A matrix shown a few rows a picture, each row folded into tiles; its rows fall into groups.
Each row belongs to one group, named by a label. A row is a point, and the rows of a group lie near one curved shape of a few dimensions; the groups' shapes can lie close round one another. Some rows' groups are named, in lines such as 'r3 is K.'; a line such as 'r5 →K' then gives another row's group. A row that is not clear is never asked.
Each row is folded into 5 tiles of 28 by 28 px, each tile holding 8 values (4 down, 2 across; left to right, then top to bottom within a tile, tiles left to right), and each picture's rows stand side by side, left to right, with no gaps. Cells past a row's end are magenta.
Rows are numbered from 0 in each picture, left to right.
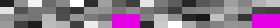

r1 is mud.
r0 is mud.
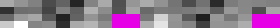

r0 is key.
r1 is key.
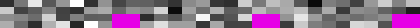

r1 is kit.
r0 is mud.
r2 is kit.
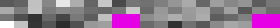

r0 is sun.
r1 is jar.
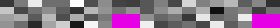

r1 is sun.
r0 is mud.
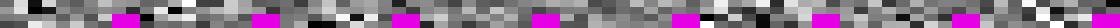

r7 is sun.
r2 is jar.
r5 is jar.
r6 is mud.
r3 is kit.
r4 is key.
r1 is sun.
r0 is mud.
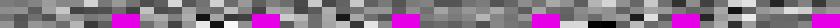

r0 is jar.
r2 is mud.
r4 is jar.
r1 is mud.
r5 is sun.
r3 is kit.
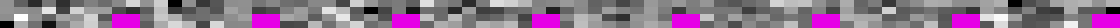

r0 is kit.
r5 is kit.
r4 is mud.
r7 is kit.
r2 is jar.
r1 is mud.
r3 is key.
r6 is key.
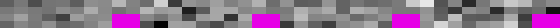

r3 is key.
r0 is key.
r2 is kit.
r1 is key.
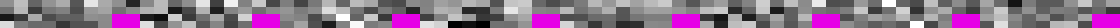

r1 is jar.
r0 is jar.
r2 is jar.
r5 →jar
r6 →sun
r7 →kit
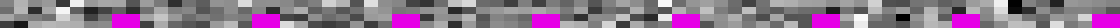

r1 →kit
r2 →jar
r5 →key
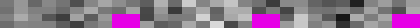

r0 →key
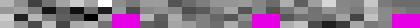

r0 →kit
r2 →jar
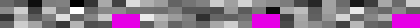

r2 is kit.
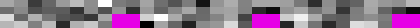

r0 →kit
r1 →kit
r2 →kit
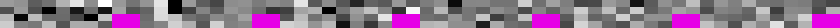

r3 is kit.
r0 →kit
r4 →kit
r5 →sun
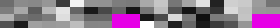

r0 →jar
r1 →jar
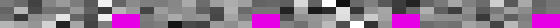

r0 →kit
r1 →jar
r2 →sun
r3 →mud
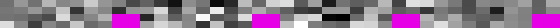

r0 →sun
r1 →kit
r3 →key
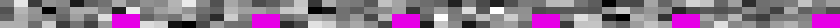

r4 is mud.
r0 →key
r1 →jar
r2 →mud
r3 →kit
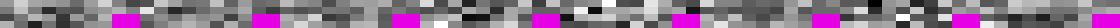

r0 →jar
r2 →key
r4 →sun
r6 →kit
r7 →sun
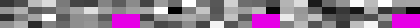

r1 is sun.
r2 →kit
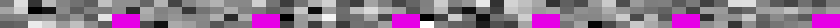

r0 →mud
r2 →sun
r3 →jar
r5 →sun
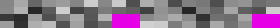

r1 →key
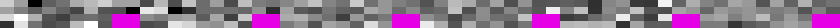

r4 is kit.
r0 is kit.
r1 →mud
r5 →jar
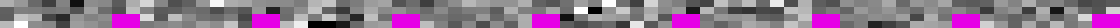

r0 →key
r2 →jar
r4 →sun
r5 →mud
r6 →jar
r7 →sun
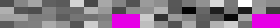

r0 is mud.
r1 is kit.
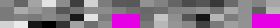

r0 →jar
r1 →key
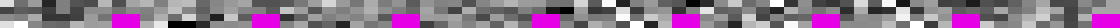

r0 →key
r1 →jar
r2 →sun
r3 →key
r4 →sun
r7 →kit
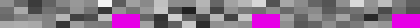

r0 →kit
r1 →jar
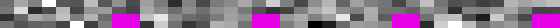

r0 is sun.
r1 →kit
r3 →mud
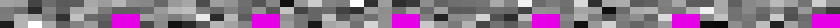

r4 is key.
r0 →mud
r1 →jar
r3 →kit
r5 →key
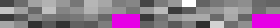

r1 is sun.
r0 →sun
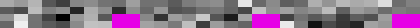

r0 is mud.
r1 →kit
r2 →sun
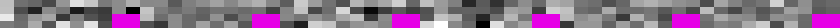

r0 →key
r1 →key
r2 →jar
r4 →key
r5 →mud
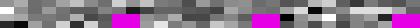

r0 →key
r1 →key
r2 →sun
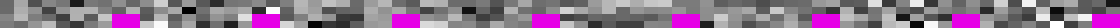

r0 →key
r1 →key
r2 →jar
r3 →key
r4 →sun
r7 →sun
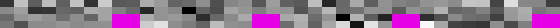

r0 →mud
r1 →key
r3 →jar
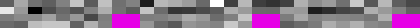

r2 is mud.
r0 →mud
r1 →mud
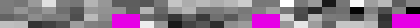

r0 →jar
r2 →key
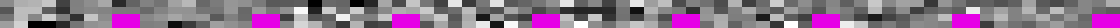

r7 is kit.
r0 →jar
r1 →jar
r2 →kit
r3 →mud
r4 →key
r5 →mud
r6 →sun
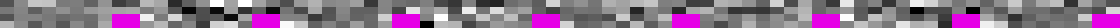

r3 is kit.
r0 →sun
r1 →kit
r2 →sun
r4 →sun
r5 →mud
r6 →key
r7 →sun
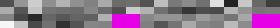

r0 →sun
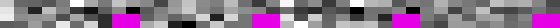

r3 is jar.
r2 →key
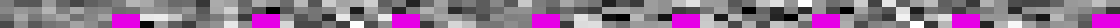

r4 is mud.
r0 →kit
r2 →sun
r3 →mud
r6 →sun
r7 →mud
